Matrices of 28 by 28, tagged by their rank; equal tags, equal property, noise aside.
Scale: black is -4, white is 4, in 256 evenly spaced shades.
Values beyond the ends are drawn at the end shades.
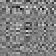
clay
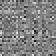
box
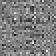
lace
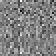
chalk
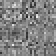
box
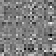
clay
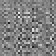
clay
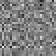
clay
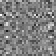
clay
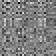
clay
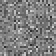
lace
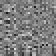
lace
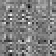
clay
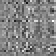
box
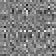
box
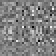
clay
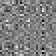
clay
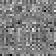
lace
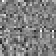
lace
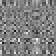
clay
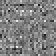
lace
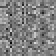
clay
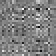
clay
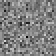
chalk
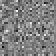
box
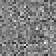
chalk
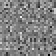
lace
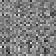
box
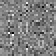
lace
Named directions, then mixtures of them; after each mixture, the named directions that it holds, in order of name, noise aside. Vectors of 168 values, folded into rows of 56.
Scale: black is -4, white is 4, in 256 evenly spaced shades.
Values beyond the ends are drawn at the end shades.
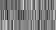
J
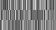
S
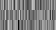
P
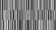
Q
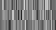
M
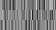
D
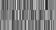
M, S.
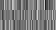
D, M.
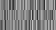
D.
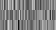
P.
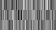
J, M.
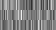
J, M.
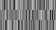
D, P.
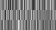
D, P, S.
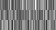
J, Q, S.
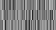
D.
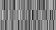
D, P.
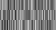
Q, S.
